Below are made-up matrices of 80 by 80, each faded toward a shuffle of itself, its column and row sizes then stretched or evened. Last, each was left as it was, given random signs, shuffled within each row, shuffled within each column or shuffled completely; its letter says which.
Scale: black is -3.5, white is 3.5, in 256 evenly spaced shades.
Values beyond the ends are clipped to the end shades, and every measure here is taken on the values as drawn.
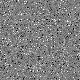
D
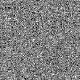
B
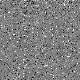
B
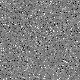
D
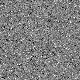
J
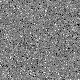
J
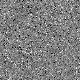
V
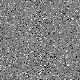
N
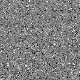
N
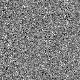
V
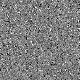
N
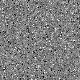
V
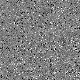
N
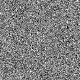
V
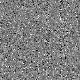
V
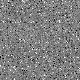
D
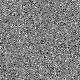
J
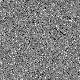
J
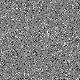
B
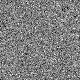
J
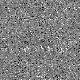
B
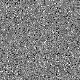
N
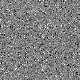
B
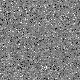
D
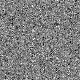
V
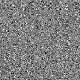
B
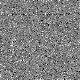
N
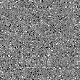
B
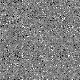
B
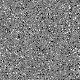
N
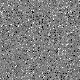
N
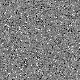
V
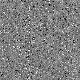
V
